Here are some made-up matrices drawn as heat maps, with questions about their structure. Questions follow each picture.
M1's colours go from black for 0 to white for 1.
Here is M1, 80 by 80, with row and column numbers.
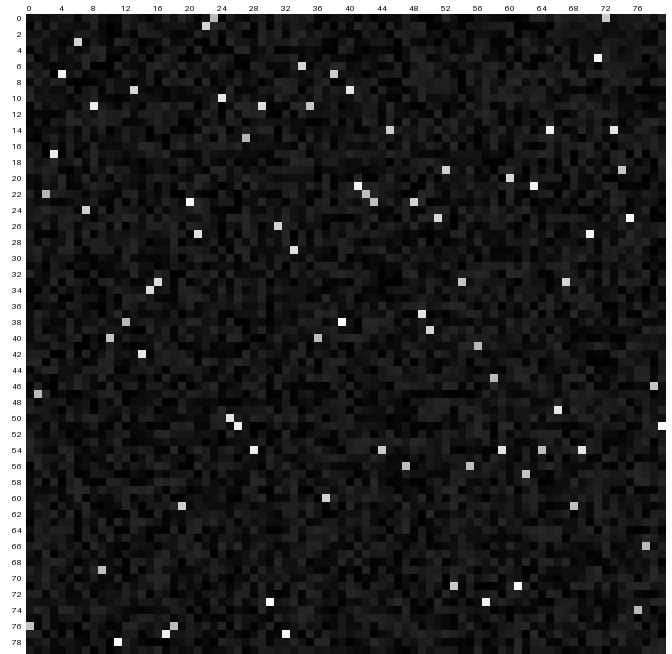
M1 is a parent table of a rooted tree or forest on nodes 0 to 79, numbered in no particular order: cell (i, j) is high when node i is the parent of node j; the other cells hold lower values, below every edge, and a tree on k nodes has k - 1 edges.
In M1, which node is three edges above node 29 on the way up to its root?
46
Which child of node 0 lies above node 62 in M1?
23
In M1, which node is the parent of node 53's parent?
5
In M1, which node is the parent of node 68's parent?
71
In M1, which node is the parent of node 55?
56
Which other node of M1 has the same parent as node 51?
75
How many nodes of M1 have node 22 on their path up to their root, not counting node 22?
10
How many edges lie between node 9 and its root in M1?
7
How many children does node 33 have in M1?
3
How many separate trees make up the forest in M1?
2
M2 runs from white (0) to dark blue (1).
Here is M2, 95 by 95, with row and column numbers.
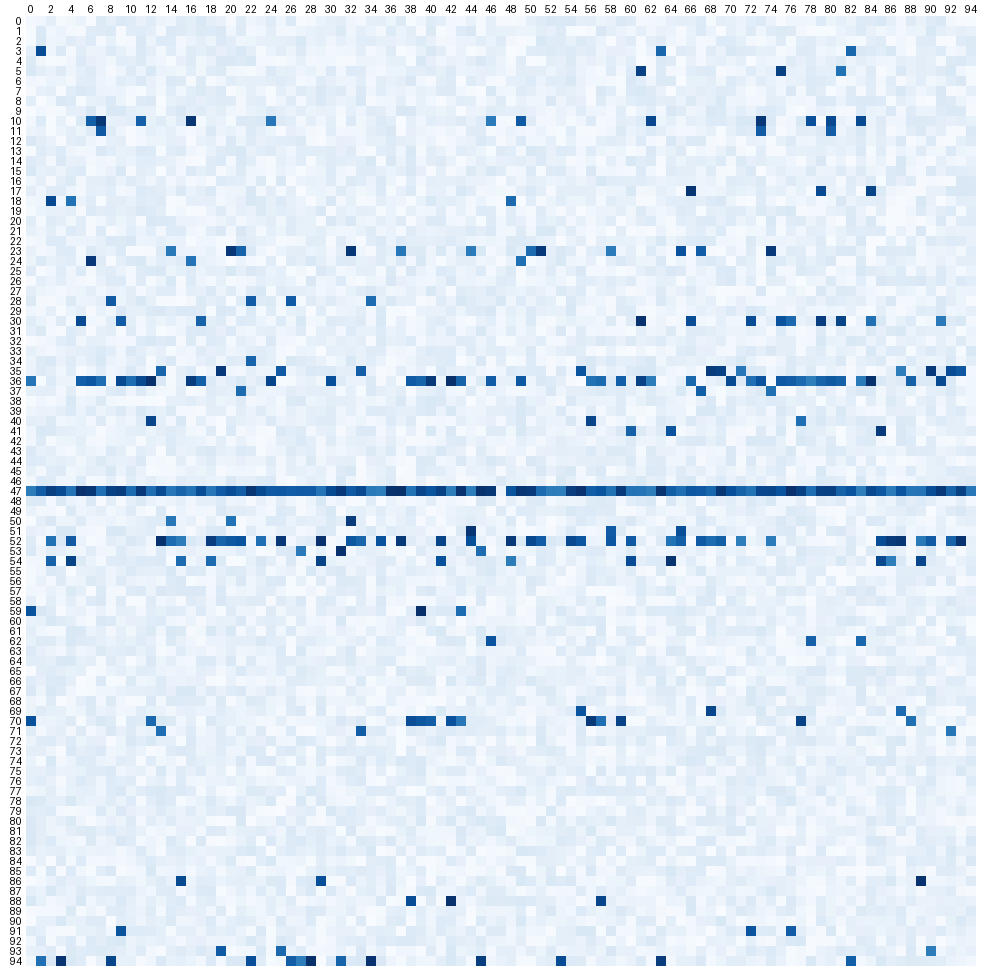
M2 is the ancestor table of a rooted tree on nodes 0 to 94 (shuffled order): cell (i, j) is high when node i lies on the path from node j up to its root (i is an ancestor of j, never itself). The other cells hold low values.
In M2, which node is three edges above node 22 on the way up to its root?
94
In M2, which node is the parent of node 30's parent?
47
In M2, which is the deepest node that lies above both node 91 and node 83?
36
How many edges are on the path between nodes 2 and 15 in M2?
4
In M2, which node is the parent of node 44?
51
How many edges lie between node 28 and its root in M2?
2
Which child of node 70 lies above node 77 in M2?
40
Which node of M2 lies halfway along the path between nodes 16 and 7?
10
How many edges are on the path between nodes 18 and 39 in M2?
7
